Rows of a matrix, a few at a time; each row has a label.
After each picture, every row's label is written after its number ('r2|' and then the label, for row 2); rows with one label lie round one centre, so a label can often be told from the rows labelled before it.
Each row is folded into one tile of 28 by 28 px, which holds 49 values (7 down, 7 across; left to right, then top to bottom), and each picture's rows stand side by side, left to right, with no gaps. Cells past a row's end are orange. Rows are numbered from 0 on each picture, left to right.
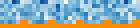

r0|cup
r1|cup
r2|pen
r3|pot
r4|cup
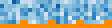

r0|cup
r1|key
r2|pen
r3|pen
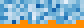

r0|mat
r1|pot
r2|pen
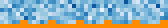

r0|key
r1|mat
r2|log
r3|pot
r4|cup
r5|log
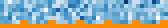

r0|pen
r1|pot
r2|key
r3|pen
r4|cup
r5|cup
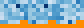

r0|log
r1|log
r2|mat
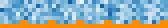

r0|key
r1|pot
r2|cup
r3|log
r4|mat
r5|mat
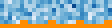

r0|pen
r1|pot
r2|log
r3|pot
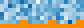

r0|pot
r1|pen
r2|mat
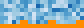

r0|mat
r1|pot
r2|key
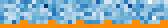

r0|mat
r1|log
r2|mat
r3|cup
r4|log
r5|pen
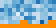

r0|key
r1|mat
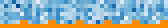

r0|log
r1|pen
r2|mat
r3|mat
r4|pen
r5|pen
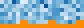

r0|cup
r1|log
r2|mat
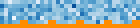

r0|pen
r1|pen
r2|log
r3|mat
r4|key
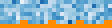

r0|cup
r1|cup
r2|mat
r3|pot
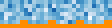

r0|pot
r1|pot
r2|mat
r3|pot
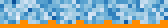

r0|cup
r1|key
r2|mat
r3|pot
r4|mat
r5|key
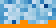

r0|mat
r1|log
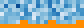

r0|log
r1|pot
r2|pot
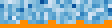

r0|pen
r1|cup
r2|log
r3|pot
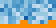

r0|key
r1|mat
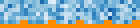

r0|pot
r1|cup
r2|mat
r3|key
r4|mat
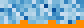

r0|key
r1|log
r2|mat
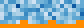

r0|log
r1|key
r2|log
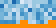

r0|cup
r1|key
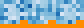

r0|mat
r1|pen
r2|mat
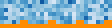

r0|mat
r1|cup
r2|cup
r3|mat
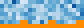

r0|cup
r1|mat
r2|log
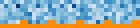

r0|log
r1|pot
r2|log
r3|mat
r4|pot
